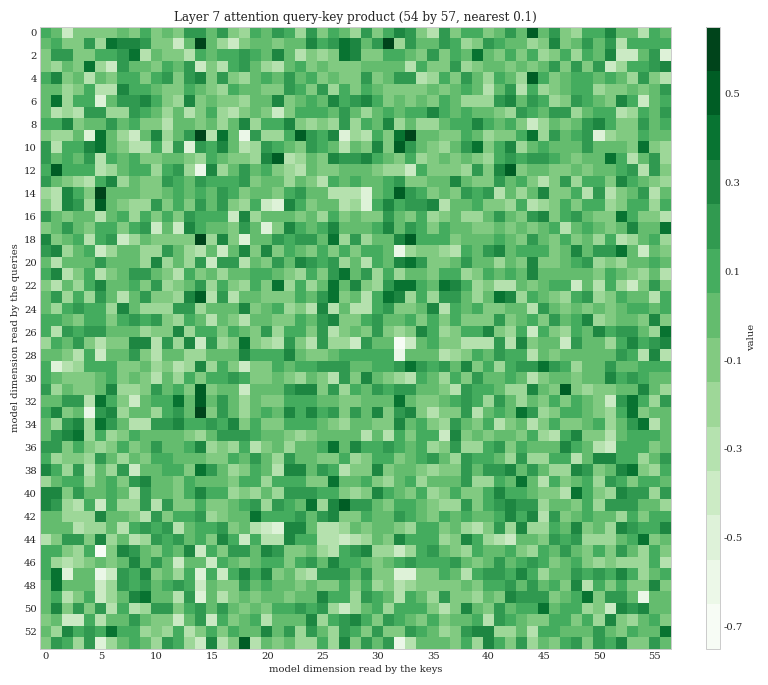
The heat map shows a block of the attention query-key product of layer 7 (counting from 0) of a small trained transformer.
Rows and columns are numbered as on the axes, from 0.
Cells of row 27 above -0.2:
37
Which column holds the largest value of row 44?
54
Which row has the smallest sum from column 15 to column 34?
27
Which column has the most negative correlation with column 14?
18
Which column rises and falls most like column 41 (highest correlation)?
1
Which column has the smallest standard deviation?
34
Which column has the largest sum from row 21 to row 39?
14
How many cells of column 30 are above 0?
24
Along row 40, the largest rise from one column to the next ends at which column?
48
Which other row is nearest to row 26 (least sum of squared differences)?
52
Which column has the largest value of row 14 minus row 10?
13
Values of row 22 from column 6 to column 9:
0 0 0.1 -0.1
